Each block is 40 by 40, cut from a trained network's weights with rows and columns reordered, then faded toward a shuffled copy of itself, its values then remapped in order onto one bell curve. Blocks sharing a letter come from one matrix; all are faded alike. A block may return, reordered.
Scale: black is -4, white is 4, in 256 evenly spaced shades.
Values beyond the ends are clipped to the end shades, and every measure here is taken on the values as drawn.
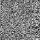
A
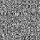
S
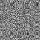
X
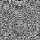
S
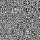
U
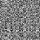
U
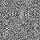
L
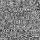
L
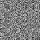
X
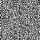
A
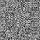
X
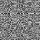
U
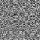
U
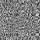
U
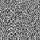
X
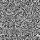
L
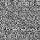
U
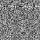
U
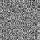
X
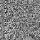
A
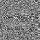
U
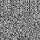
X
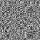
X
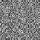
S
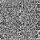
A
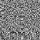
U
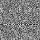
A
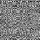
U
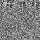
L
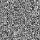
A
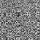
S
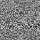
L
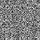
X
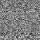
L
